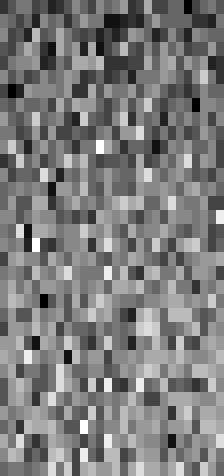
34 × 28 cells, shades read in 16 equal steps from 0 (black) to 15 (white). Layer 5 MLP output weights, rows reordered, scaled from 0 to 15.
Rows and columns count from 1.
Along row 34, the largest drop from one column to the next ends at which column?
10
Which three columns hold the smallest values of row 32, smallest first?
22, 5, 11
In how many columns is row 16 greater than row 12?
16
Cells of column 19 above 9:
10
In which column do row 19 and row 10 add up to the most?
18
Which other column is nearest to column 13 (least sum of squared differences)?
2
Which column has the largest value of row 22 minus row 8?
25
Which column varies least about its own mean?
1
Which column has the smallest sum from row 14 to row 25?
4
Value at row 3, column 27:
6
